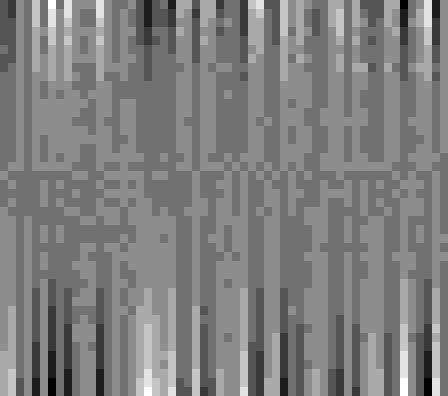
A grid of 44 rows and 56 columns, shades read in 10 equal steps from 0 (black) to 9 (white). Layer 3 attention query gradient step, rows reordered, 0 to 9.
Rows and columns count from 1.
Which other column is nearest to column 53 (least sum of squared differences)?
49
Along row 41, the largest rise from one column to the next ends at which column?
55
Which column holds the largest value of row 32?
51
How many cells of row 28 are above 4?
24
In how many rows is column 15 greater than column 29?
3
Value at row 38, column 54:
2
